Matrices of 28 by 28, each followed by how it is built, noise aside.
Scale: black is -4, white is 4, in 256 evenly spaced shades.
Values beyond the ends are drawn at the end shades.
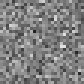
noise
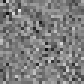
block diagonal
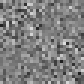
block diagonal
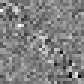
banded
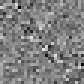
block diagonal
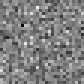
noise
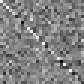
diagonal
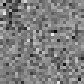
block diagonal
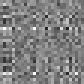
low rank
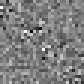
block diagonal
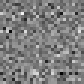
uneven rows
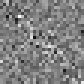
banded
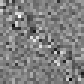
banded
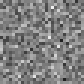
noise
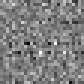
uneven rows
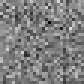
noise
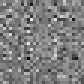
low rank
